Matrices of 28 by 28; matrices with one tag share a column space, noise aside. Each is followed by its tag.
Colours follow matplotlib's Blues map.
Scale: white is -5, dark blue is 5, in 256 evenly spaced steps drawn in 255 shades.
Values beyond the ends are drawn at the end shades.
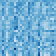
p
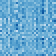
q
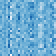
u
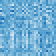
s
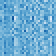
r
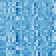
p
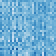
p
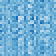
r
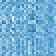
r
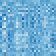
s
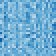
u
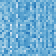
u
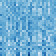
p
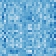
u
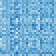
q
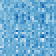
u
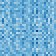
q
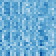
p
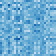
r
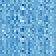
r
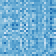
q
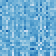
p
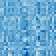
p
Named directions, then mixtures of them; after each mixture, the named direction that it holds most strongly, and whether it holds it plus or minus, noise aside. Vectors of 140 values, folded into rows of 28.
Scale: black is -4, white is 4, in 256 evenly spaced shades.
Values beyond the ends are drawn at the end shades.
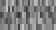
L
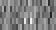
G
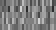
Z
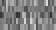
L, plus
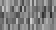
Z, minus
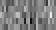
G, minus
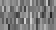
G, plus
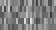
G, plus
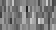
Z, plus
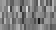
Z, minus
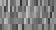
G, plus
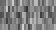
L, plus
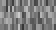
L, minus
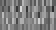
Z, plus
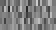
G, minus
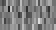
L, plus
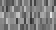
L, minus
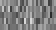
G, plus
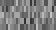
L, minus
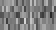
L, plus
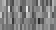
Z, minus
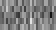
L, plus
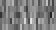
G, plus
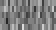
L, plus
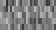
L, minus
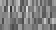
G, plus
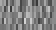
G, plus
